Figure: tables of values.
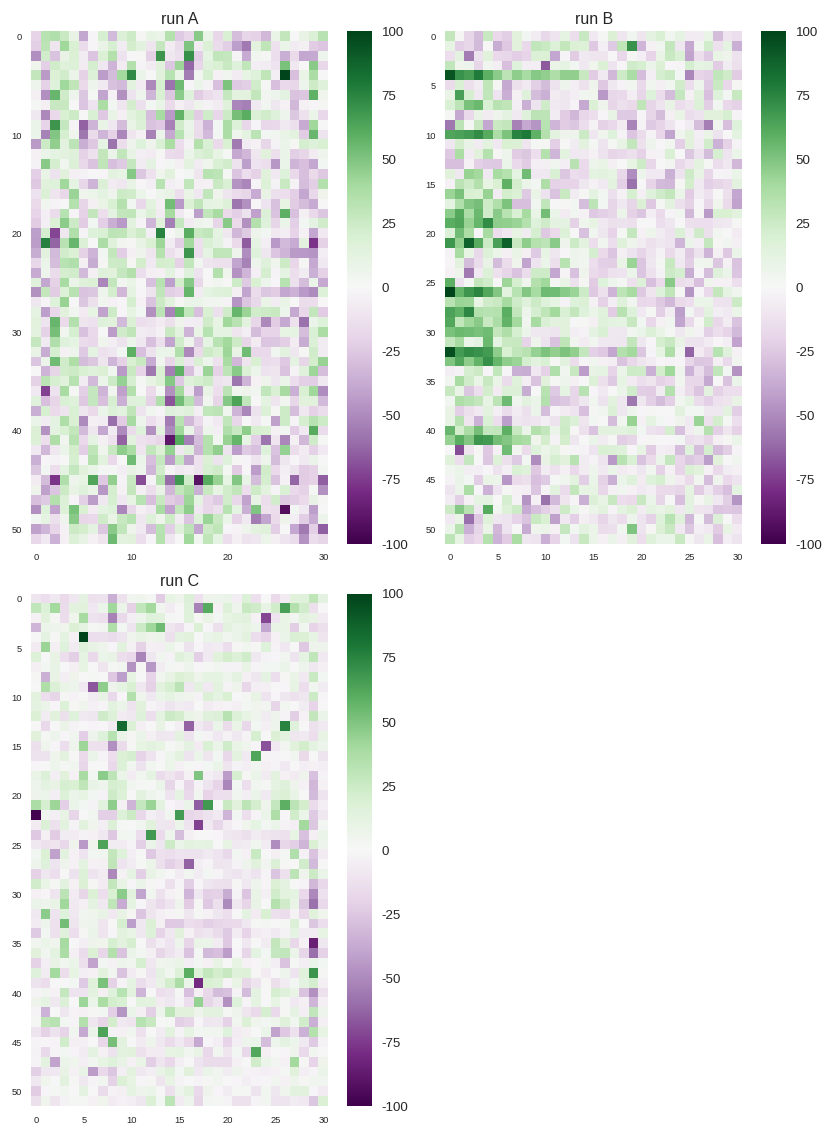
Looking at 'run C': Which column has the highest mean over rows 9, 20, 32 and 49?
1
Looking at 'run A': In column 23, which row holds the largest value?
48
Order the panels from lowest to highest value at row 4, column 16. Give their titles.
run A, run B, run C
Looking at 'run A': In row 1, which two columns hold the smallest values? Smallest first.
22, 21
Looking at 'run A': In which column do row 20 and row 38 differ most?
13
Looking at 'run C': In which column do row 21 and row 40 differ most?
18
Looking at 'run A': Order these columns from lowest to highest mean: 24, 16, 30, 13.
30, 24, 16, 13
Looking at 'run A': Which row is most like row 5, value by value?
19
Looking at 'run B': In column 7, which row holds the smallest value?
9
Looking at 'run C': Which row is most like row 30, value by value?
40
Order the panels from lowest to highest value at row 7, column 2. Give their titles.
run C, run A, run B
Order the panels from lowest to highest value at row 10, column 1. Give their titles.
run A, run C, run B
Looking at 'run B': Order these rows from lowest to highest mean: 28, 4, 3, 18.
3, 18, 28, 4
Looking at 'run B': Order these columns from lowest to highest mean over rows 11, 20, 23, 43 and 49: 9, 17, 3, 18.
17, 3, 9, 18
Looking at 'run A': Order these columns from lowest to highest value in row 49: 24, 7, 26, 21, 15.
24, 21, 15, 26, 7
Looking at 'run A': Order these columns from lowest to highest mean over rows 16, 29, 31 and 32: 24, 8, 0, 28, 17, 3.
28, 24, 17, 3, 8, 0
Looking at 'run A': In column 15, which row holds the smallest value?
17
